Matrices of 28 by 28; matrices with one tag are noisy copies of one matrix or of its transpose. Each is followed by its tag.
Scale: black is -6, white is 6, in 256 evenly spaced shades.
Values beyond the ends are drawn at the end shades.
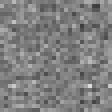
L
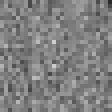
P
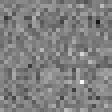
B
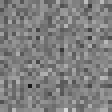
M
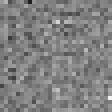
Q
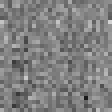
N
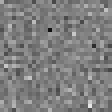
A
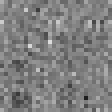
N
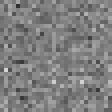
B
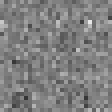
N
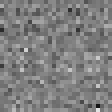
Q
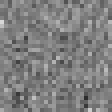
N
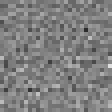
M
